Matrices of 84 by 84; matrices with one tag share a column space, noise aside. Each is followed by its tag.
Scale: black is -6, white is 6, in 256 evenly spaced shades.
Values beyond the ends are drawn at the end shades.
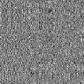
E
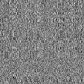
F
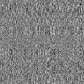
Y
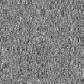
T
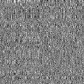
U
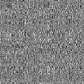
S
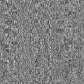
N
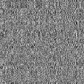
S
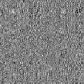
E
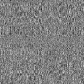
Y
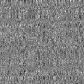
U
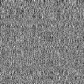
U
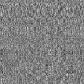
Y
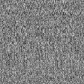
N
